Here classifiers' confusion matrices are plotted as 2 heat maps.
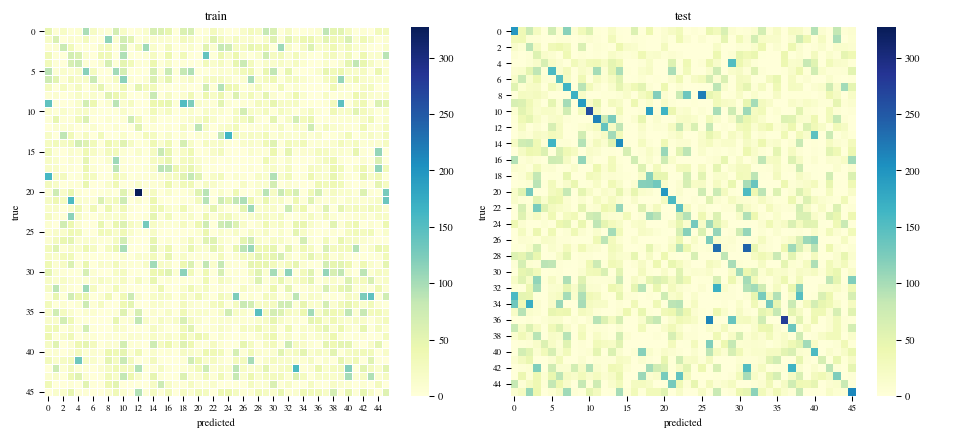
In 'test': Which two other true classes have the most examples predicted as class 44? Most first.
7, 24
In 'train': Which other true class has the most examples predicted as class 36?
20
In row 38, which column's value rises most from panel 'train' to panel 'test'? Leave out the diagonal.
7
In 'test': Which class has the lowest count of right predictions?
1
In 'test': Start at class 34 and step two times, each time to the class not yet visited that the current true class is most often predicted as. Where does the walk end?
9
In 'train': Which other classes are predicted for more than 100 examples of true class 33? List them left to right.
25, 42, 43
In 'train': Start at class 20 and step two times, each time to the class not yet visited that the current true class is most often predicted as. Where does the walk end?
35
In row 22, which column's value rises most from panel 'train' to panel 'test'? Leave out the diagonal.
3
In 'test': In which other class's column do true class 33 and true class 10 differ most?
18
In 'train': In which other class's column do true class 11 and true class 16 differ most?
9
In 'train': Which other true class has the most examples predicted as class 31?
2
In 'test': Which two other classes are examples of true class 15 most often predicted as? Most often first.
20, 23
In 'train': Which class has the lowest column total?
17
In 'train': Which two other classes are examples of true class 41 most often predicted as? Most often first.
4, 27
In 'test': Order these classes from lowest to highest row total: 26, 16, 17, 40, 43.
17, 26, 16, 40, 43
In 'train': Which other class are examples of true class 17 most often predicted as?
44
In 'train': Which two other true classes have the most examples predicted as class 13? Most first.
24, 2
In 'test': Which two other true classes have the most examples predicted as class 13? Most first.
11, 25
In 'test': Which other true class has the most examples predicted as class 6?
34
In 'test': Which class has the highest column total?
31
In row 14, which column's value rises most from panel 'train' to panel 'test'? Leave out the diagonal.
5
